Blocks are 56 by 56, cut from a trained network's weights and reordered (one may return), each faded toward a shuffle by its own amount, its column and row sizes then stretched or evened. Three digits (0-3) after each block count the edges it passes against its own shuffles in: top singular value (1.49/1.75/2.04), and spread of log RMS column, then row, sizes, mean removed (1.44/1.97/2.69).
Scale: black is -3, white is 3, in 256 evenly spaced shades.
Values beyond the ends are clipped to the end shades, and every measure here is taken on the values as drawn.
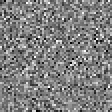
1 0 2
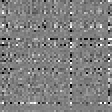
3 2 3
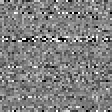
1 0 3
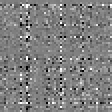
1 3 3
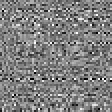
3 0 3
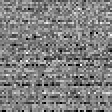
2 0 3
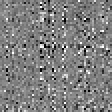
3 3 1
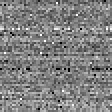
2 0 1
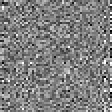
3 2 0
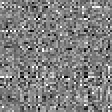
3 1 2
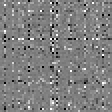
2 3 2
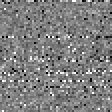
1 0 2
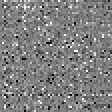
1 1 1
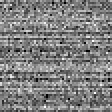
3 0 0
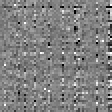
2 3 0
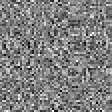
3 1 1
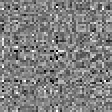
3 2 2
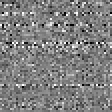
0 1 3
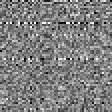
3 0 2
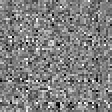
1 2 2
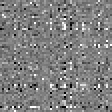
3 2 2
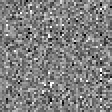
0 2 0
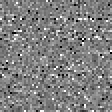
1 0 1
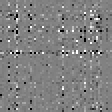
2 3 2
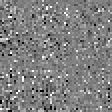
0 2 1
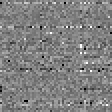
0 1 2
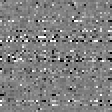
2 1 3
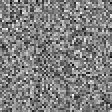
1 0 0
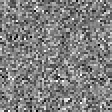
0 0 1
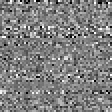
0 0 3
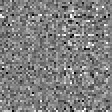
1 2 2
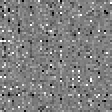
0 2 1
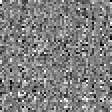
1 3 2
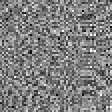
3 1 0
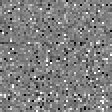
0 1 1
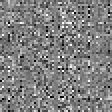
0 3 2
